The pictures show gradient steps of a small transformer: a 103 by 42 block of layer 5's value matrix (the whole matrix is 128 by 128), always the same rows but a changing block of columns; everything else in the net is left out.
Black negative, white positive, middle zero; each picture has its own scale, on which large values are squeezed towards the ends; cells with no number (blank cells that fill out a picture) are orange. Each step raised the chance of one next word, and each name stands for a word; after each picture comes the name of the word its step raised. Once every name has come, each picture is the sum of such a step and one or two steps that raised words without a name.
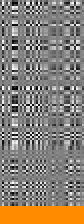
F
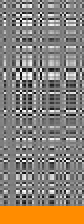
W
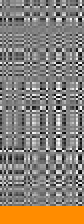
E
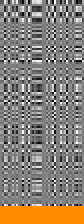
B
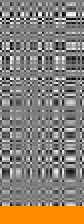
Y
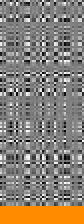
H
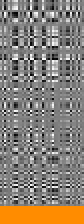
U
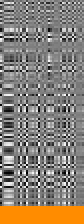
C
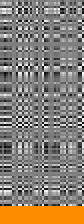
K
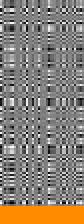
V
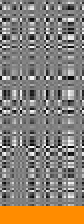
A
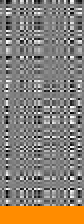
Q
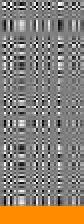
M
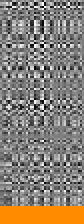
M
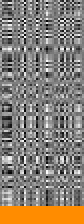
C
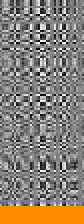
K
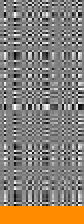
E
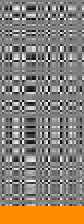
B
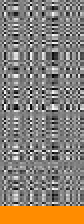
E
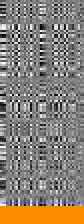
K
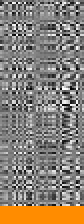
F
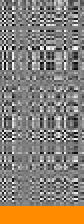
F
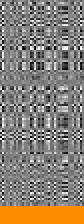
F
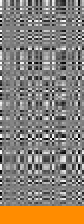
E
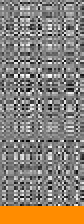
H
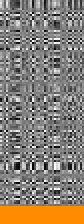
V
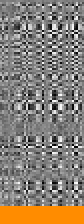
A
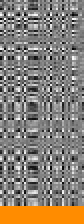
Y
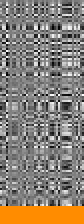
K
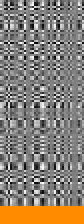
M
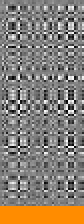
A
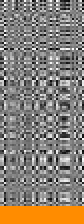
E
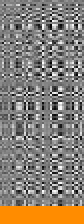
W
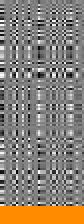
W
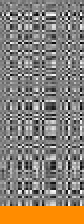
Y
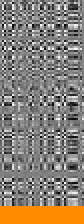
F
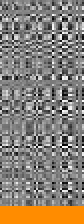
A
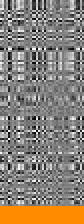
V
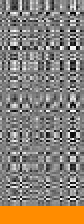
U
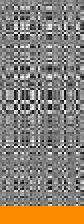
A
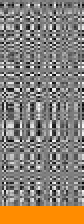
H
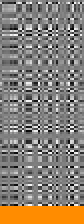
B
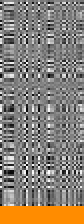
C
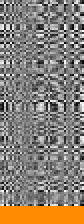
B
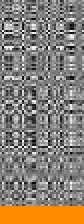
A
